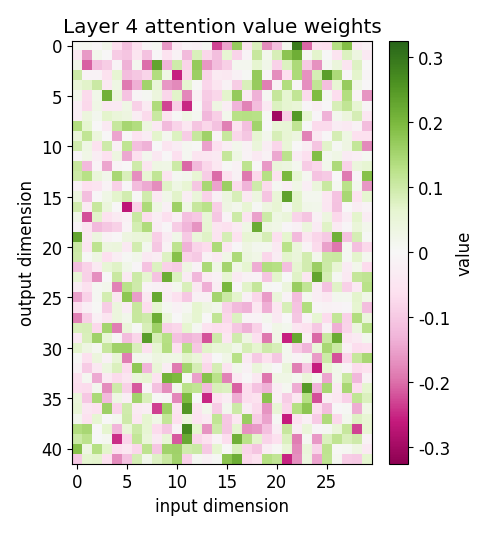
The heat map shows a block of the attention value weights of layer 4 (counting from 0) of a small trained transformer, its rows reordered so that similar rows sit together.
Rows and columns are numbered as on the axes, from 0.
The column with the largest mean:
0
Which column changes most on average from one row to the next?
10
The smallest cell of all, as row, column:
7, 20
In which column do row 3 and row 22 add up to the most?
25
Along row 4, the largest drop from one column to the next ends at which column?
19
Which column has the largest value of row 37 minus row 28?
17
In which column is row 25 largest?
8
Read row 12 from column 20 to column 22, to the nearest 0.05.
0.05 0.05 0
